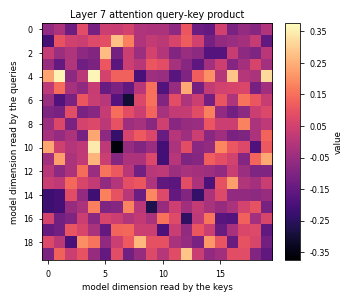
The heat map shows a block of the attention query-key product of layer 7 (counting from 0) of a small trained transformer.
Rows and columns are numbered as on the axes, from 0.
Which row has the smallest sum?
14
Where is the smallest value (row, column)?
10, 6
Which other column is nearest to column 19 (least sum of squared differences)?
0
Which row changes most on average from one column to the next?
4
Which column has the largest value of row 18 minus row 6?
7
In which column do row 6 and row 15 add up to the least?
1
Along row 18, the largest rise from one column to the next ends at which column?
3
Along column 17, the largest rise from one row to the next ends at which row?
8
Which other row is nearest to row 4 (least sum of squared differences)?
11
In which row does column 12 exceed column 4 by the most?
19
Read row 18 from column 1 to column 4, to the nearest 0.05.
0 -0.2 0.2 0.15
